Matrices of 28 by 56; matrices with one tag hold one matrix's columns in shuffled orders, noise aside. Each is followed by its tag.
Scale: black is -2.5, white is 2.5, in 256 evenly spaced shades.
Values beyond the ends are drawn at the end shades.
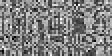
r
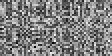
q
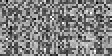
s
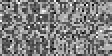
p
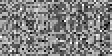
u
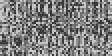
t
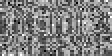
r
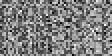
s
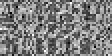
p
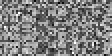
s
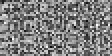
u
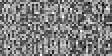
p
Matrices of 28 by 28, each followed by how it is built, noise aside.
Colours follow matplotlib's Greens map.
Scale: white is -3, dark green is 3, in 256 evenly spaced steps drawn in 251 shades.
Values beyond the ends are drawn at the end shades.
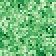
smooth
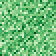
Hankel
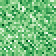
Toeplitz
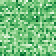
blocks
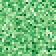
noise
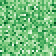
noise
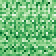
repeating columns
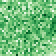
smooth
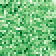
smooth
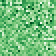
upper triangular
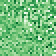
upper triangular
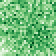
smooth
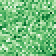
smooth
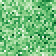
smooth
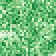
smooth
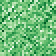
Hankel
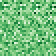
repeating columns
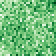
smooth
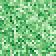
Toeplitz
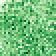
smooth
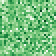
noise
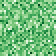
repeating columns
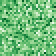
noise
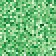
noise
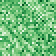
Toeplitz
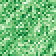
Hankel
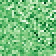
upper triangular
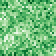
smooth
